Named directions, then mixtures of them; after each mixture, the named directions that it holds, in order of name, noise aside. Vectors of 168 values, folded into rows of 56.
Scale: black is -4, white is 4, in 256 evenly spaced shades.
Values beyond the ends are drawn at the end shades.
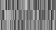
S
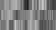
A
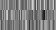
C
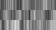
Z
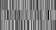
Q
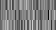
Q, S.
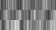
Z.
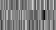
C.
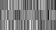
A, Q.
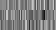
C.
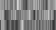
S, Z.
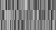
S.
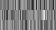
C.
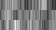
A, Z.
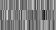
C.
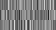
C, Q.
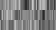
A, C.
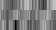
A, Z.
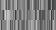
A, S.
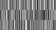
C, Q.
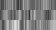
Z.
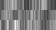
A, Z.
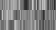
A, C.
